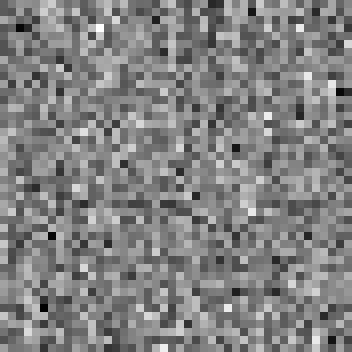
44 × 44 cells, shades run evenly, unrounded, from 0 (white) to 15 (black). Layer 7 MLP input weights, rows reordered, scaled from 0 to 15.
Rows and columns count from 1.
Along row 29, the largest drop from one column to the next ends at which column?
7
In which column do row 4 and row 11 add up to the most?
4
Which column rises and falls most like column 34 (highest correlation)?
13
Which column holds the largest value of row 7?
21
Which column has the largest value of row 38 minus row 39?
29
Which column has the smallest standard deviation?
36
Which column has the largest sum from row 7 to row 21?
43
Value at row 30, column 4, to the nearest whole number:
11
